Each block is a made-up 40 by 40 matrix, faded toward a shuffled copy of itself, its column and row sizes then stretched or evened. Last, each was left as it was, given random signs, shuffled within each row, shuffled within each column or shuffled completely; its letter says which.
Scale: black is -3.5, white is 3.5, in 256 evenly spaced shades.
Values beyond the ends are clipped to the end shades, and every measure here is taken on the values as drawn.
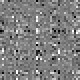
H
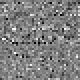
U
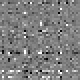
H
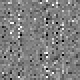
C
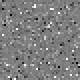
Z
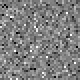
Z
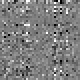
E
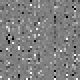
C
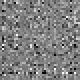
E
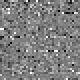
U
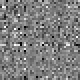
E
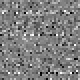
U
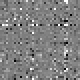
E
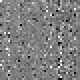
C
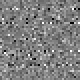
U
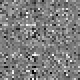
E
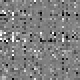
E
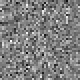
C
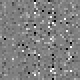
C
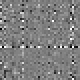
H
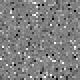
Z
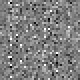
C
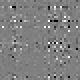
H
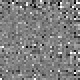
E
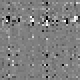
E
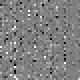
C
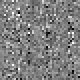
C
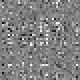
E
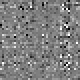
E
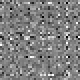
H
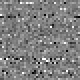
U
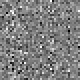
C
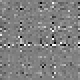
H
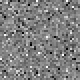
Z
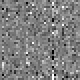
C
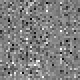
C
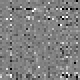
H
